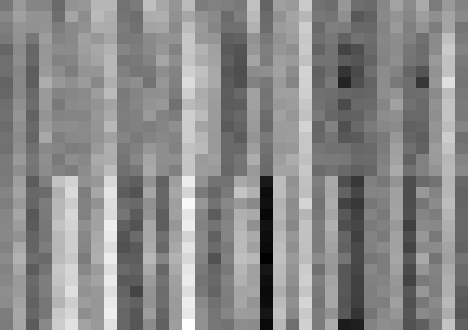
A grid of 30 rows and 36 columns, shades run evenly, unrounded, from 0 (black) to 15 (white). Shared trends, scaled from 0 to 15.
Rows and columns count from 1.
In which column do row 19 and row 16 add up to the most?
15
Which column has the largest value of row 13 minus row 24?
21
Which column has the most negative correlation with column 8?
35
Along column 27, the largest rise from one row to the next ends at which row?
9
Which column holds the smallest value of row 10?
27
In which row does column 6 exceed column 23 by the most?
30
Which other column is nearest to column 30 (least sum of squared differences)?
34
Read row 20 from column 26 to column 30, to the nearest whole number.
10 5 4 8 7
